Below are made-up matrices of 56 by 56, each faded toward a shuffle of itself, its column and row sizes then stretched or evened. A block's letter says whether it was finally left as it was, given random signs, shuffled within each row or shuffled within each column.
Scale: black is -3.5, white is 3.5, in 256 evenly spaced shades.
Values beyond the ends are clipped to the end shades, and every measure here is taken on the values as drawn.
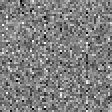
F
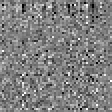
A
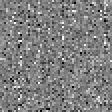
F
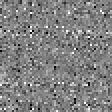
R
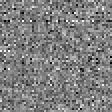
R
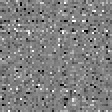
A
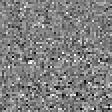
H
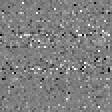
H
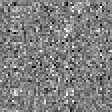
A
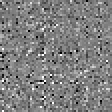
A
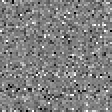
H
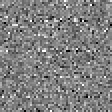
H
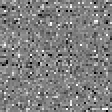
A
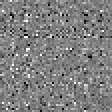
A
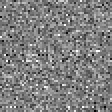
H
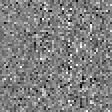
F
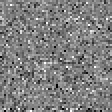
H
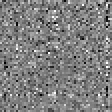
A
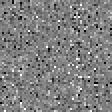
F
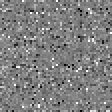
H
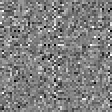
A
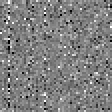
F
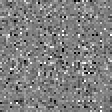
R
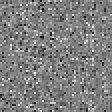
F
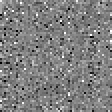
F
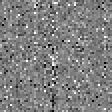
F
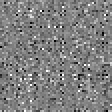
A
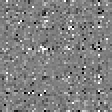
R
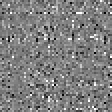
A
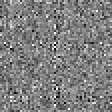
A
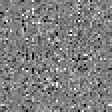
R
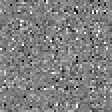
R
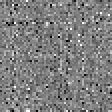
R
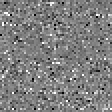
H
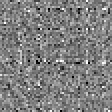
A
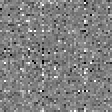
R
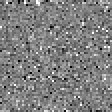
H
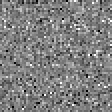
H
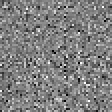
R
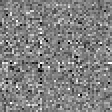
R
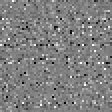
H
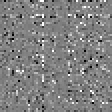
R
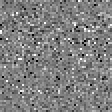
H
